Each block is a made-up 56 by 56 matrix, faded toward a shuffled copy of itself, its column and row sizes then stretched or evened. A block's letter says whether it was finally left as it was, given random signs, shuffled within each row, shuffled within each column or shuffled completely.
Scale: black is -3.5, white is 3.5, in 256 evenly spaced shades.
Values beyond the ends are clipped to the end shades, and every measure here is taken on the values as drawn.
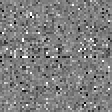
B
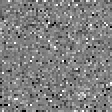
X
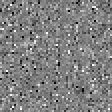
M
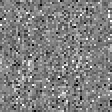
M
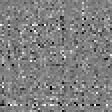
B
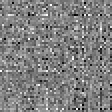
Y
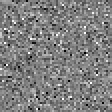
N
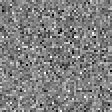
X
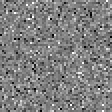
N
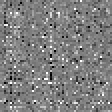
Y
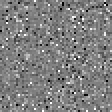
M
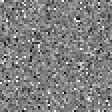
M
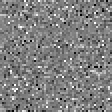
X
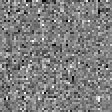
B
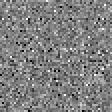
X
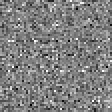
X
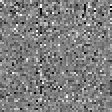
B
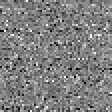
X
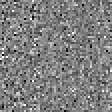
M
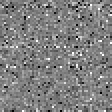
B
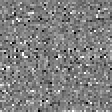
X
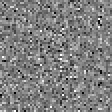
M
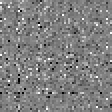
B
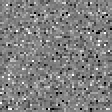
X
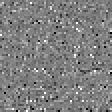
X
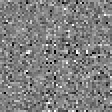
Y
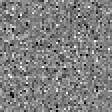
M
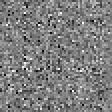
B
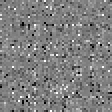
Y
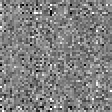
B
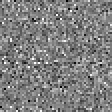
X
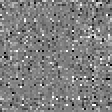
Y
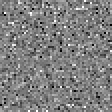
X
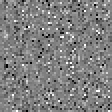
M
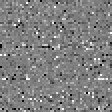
X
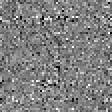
B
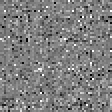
B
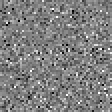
X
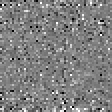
B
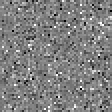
M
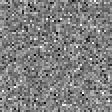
N
